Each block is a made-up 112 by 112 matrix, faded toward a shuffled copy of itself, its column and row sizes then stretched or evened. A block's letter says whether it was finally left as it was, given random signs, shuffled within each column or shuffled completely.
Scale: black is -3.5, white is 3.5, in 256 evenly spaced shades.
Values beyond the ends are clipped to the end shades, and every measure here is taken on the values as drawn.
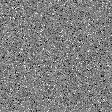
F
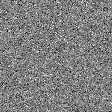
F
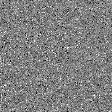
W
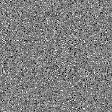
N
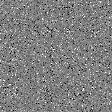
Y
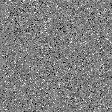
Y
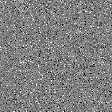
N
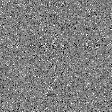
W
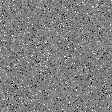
F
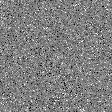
F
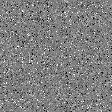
W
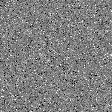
F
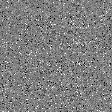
W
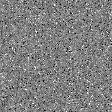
Y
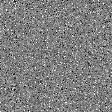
Y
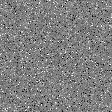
F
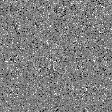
N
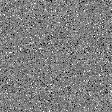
W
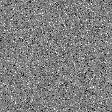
Y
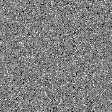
Y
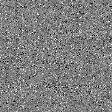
W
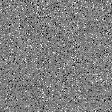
N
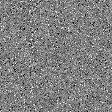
Y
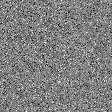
F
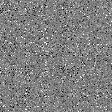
N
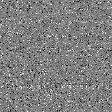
N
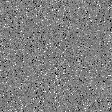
Y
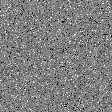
F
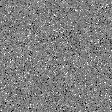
Y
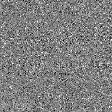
N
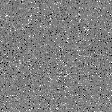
N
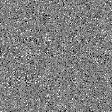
N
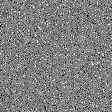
F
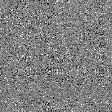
N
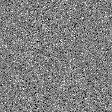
Y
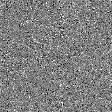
Y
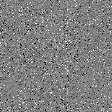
W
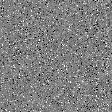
Y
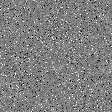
F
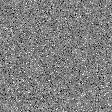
F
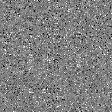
N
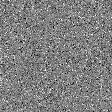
F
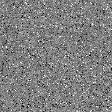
W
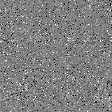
W
